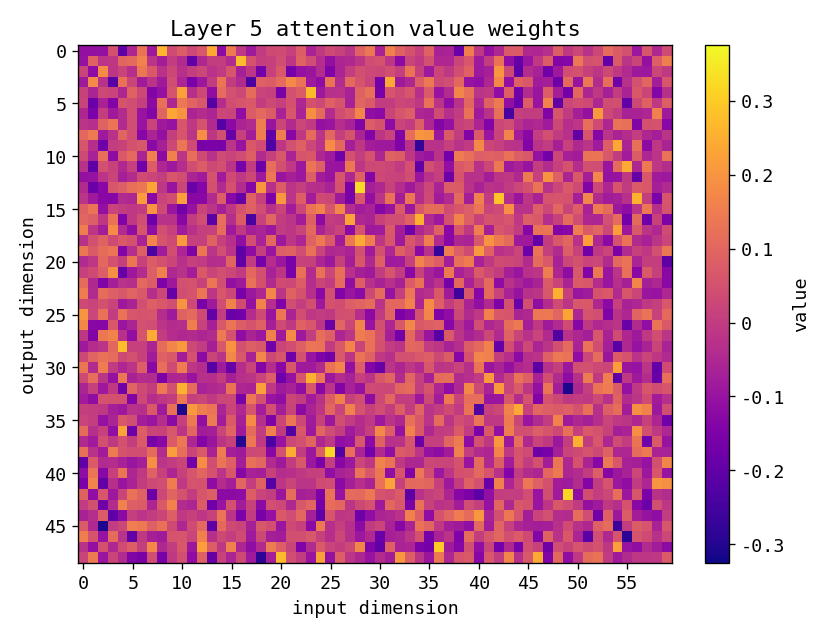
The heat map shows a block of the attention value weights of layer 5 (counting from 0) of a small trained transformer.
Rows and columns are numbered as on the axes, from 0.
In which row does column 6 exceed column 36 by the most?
19
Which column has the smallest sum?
16
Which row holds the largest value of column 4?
28
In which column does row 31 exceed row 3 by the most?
23
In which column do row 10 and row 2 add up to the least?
47
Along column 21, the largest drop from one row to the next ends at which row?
36
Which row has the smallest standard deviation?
33
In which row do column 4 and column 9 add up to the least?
21
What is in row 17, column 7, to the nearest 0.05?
-0.1
